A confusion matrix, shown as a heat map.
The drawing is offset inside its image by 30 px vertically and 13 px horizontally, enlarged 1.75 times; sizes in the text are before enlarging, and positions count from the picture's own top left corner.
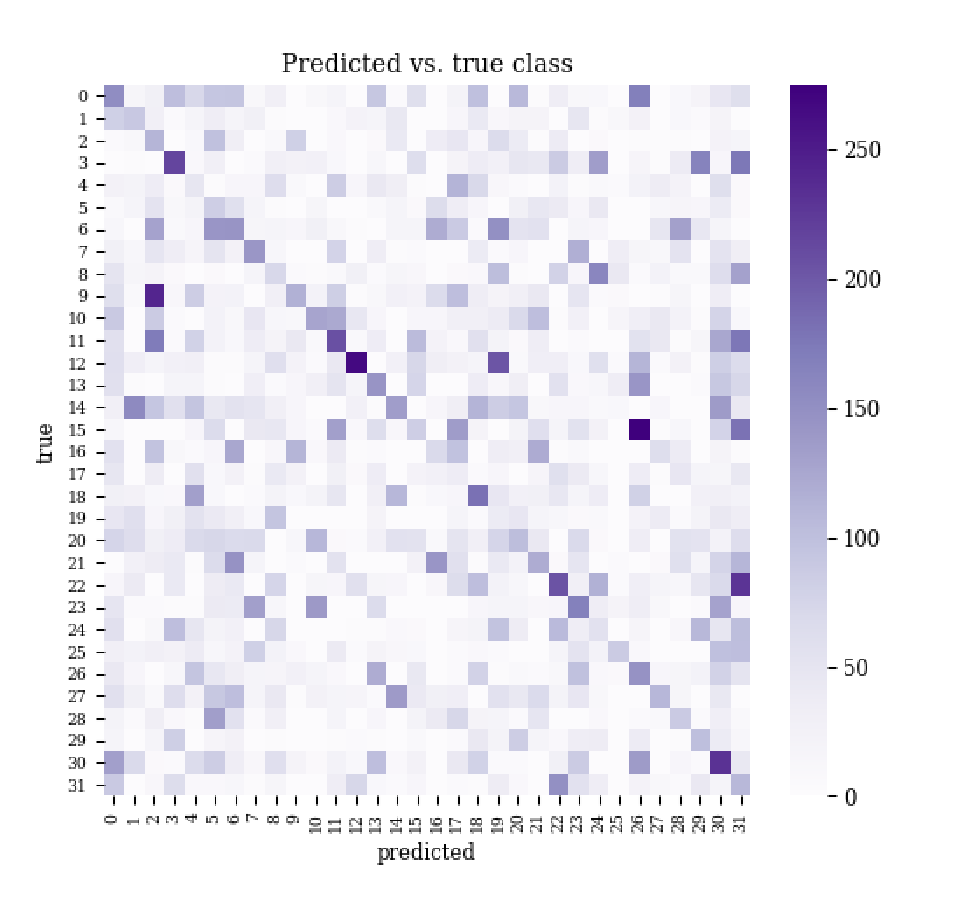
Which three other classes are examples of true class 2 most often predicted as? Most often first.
5, 9, 19
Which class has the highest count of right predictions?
12
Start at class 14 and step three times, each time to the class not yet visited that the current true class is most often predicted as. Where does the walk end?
26
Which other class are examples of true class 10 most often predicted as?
11
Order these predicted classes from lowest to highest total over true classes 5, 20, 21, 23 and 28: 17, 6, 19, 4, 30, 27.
27, 4, 19, 17, 30, 6
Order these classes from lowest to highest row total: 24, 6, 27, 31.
31, 24, 27, 6
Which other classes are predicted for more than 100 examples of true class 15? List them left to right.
11, 17, 26, 31
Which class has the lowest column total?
25
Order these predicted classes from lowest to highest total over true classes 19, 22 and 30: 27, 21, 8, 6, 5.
21, 27, 6, 5, 8
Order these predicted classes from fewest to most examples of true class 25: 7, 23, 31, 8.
8, 23, 7, 31
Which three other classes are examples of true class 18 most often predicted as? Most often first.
4, 14, 26
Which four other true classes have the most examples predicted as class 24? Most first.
8, 3, 22, 12
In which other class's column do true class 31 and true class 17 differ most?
22
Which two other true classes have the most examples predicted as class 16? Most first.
21, 6
